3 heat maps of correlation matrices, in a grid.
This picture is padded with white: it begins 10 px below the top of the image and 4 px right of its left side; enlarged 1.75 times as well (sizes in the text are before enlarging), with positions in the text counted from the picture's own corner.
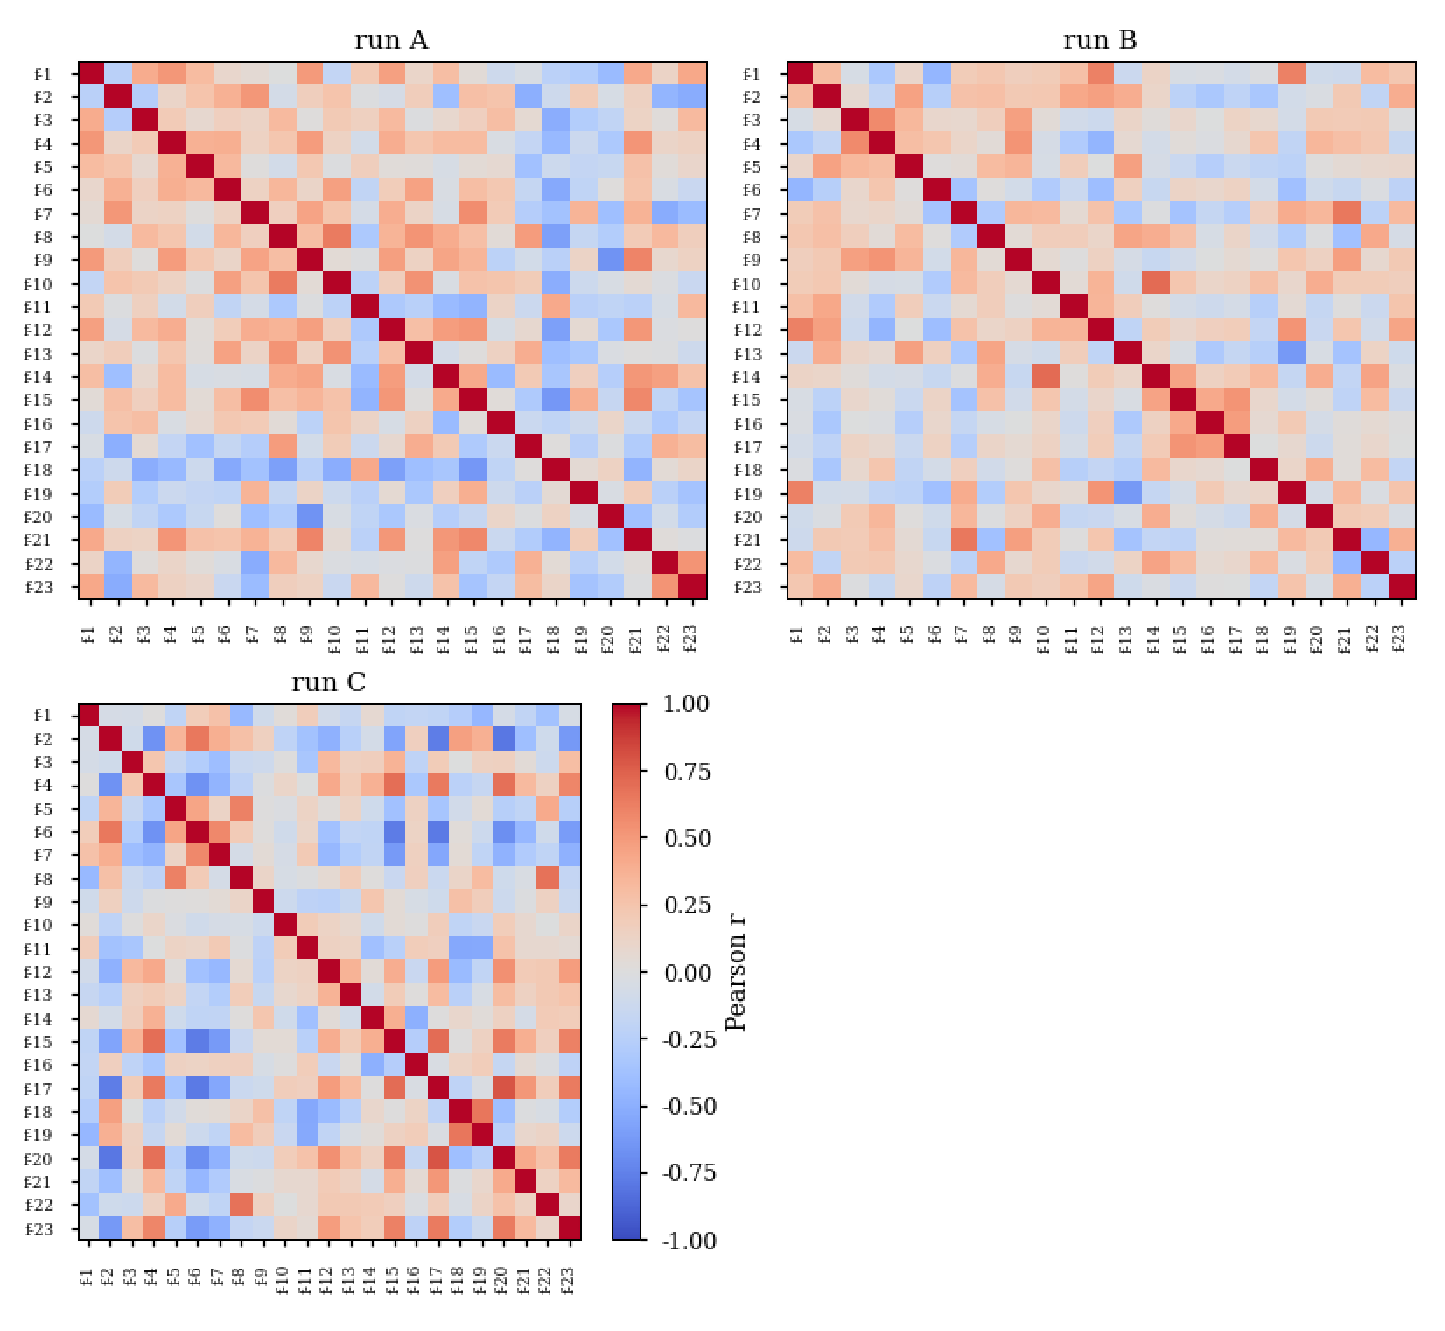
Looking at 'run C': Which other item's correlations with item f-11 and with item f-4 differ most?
f-15
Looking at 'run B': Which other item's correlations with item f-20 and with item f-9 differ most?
f-14
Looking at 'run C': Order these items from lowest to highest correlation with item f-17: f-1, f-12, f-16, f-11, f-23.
f-1, f-16, f-11, f-12, f-23
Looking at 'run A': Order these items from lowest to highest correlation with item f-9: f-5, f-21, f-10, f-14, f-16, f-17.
f-16, f-17, f-10, f-5, f-14, f-21
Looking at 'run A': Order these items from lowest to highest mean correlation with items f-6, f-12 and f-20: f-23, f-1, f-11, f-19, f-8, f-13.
f-11, f-23, f-19, f-1, f-8, f-13
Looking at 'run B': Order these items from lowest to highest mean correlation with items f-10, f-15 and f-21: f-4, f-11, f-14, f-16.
f-11, f-4, f-16, f-14
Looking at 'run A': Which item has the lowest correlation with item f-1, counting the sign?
f-20
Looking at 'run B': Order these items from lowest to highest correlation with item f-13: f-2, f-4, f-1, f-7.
f-7, f-1, f-4, f-2
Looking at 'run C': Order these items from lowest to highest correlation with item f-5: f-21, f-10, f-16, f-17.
f-17, f-21, f-10, f-16
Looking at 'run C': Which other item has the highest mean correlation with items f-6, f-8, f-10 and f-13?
f-5
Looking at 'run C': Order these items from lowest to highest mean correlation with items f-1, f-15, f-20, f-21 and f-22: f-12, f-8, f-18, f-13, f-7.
f-7, f-18, f-8, f-13, f-12
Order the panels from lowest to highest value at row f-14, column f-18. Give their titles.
run A, run C, run B
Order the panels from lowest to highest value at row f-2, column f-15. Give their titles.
run C, run B, run A
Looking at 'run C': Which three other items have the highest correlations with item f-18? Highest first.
f-19, f-2, f-9
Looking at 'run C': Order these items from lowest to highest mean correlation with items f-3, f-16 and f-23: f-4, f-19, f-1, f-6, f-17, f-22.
f-6, f-1, f-22, f-19, f-4, f-17
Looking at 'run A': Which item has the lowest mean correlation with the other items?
f-18
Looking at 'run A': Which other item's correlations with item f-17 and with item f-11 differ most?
f-8
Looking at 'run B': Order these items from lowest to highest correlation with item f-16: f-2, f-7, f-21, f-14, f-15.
f-2, f-7, f-21, f-14, f-15
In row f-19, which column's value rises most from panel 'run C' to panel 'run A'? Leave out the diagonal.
f-7
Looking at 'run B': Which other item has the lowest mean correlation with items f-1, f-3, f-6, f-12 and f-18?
f-13
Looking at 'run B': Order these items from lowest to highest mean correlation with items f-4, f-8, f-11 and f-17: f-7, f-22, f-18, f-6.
f-7, f-18, f-6, f-22
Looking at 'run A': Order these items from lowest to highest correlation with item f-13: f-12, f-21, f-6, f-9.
f-21, f-9, f-12, f-6
